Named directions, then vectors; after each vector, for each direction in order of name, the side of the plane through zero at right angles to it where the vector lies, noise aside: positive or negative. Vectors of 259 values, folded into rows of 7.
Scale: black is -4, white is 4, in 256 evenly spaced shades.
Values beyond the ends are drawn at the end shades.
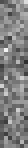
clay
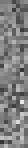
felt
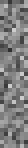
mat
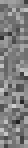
negative, negative, negative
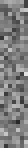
negative, negative, negative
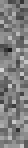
negative, positive, positive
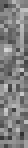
positive, negative, negative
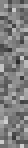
negative, negative, positive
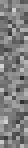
negative, negative, positive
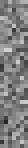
positive, positive, negative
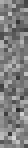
negative, positive, negative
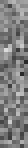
positive, negative, negative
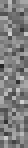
positive, positive, negative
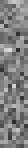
positive, negative, negative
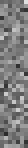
positive, positive, positive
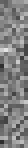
positive, positive, negative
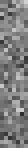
positive, negative, positive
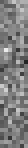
positive, negative, negative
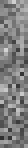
positive, negative, negative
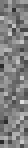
positive, positive, negative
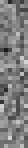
negative, positive, positive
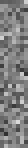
positive, positive, positive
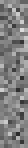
negative, negative, positive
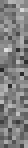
positive, negative, negative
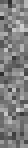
positive, negative, positive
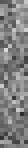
positive, negative, positive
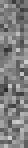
negative, positive, positive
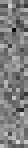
negative, positive, negative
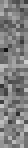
negative, positive, positive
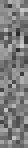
positive, negative, negative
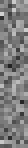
positive, negative, positive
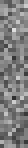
positive, negative, positive
